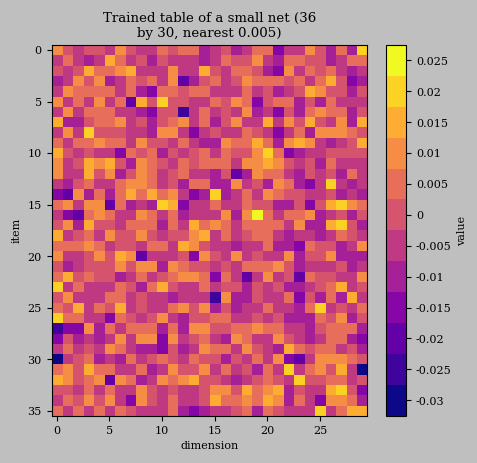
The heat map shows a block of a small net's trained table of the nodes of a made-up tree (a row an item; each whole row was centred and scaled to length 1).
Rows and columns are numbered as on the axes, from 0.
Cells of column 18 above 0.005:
7
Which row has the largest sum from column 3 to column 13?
11
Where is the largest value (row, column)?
16, 19
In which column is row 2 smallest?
21
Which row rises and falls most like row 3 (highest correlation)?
14
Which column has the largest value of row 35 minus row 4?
28
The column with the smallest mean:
23
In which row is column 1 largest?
22
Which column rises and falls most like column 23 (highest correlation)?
18
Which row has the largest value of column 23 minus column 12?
3
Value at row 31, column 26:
0
